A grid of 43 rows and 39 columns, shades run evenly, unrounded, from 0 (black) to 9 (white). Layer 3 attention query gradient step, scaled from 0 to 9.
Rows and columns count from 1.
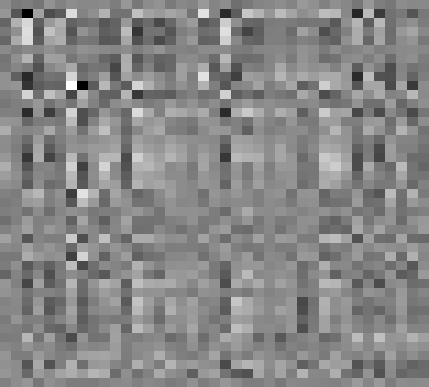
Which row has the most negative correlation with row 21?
11
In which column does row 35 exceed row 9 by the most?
22
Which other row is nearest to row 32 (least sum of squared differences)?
18
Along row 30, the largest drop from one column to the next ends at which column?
8
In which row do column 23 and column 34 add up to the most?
2
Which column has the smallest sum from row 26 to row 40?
28
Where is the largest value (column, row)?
7, 10
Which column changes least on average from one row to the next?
25
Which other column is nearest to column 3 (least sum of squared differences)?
21
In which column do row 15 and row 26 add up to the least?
23
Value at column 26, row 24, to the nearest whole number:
5
